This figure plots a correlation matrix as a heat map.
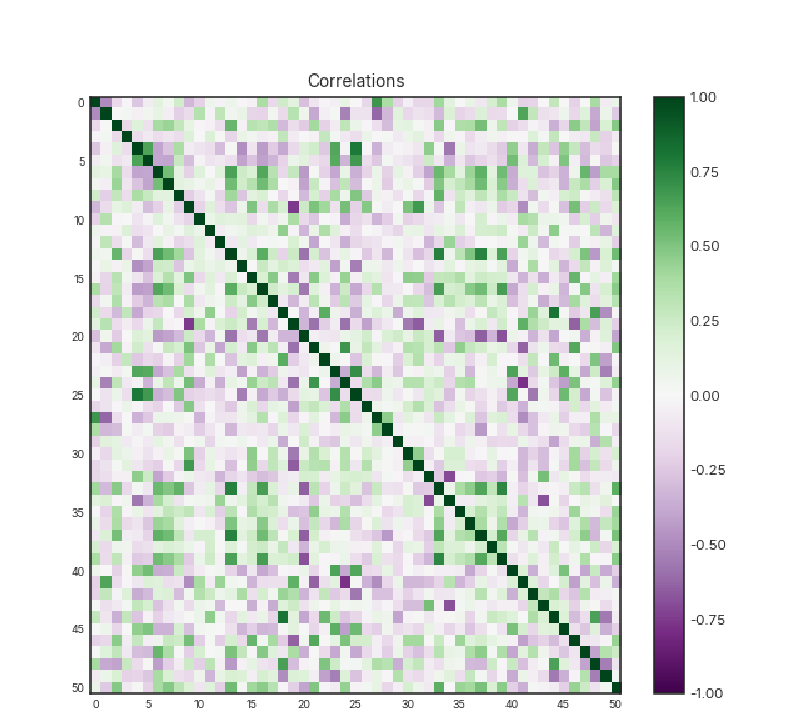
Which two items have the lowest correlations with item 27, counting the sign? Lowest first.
1, 41
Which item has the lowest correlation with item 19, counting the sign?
9
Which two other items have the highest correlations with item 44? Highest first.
18, 48
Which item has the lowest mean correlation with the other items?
20
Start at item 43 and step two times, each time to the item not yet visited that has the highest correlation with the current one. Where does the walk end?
4
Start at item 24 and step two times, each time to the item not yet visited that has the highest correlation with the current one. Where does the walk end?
46
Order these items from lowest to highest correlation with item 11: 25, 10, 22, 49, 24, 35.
49, 25, 24, 10, 35, 22
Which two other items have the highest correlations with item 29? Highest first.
49, 20
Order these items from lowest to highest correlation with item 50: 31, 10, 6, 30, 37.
10, 31, 30, 6, 37
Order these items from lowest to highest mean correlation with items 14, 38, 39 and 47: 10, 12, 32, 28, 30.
32, 28, 30, 12, 10
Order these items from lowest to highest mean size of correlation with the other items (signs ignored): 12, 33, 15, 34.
12, 34, 15, 33
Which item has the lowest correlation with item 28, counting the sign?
37
